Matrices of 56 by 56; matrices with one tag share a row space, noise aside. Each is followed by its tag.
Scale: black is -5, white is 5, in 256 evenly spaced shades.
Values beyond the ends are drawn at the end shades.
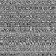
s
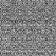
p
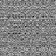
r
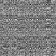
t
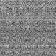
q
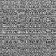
t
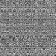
q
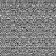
p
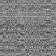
t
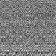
q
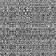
s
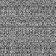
s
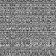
s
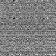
q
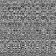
r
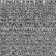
q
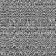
q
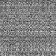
s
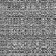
r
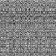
q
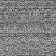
t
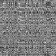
t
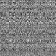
q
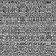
t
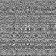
q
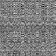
r
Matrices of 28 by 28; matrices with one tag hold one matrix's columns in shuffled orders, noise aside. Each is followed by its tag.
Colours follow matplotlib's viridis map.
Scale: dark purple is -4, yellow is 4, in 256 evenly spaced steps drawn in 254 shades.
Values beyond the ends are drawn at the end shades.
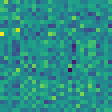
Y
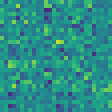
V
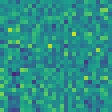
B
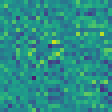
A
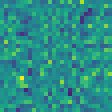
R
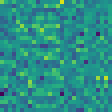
R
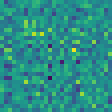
A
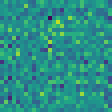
A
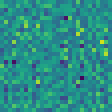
A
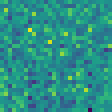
B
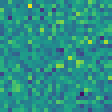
V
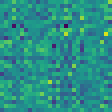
Y
